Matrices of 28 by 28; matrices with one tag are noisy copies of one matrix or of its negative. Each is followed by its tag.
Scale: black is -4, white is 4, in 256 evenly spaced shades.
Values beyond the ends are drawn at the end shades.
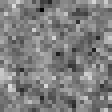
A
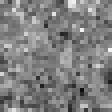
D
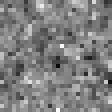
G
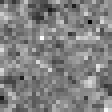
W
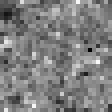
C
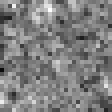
W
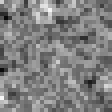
W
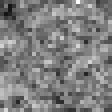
C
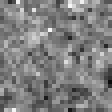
D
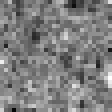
D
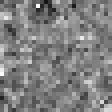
W
